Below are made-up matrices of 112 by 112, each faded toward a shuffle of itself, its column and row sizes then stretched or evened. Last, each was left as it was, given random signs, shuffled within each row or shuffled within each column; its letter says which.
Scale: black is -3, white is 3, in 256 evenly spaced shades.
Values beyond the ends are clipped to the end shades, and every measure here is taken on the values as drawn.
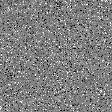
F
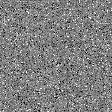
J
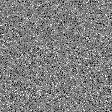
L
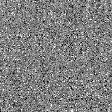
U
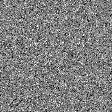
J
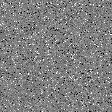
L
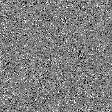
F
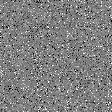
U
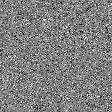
L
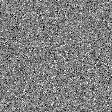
J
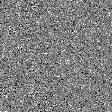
J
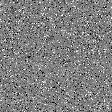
L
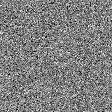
L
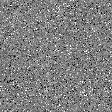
F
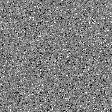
F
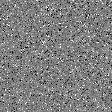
F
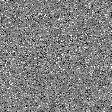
F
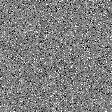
J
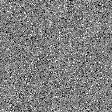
F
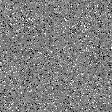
U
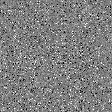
U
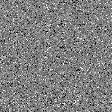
U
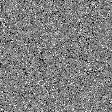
J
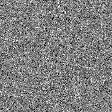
J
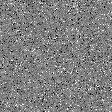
L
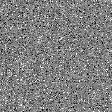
U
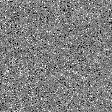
J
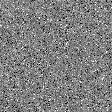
J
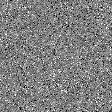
F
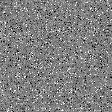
F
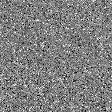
L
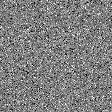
L
